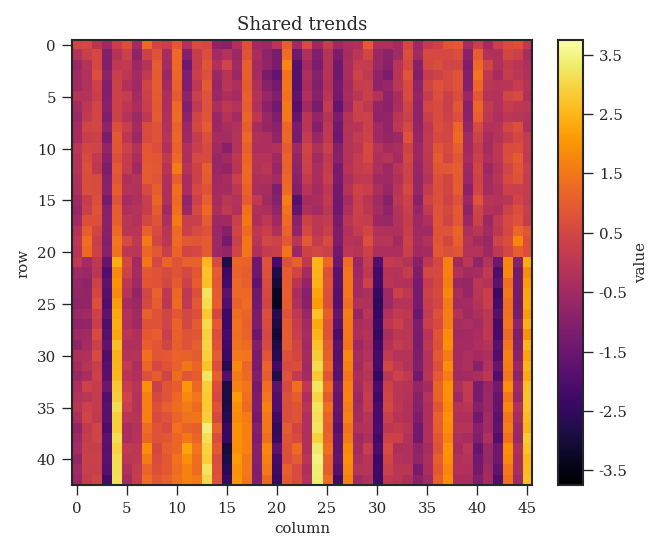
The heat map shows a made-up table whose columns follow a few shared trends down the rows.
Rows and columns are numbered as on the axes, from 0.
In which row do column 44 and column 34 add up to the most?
19
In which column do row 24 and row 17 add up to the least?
20
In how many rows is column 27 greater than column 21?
22
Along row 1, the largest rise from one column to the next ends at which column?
21
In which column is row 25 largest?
13
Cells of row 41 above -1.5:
40
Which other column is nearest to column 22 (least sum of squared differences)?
31
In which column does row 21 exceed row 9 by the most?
24
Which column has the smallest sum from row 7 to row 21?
26
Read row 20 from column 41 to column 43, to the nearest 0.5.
-0.5 0 0.5
